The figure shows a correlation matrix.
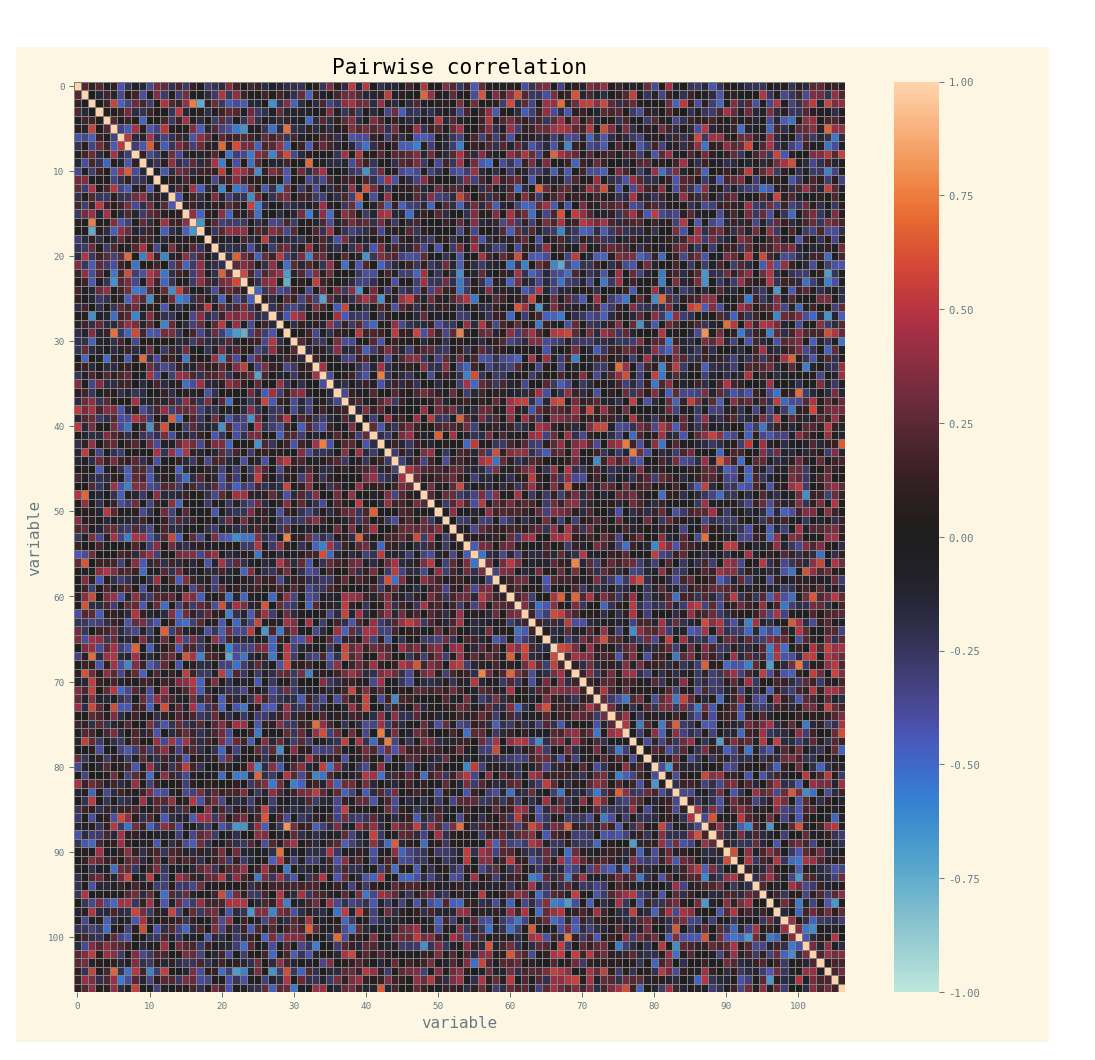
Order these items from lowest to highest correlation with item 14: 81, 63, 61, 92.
63, 61, 81, 92
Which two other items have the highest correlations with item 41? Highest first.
50, 88
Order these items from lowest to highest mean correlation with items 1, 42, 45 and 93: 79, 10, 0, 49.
79, 0, 49, 10
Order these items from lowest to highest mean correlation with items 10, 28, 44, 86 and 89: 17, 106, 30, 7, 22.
106, 30, 22, 17, 7
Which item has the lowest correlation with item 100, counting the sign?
93
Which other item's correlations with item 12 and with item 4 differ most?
20
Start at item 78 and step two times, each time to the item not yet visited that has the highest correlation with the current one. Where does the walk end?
43
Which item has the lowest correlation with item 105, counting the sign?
96
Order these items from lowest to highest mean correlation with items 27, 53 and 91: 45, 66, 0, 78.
0, 45, 66, 78
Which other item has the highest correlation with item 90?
28
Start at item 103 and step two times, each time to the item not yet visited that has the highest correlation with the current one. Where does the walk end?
69
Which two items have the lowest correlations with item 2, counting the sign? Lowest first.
17, 27
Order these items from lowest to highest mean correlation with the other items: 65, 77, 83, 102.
83, 65, 77, 102
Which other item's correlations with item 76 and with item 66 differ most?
25
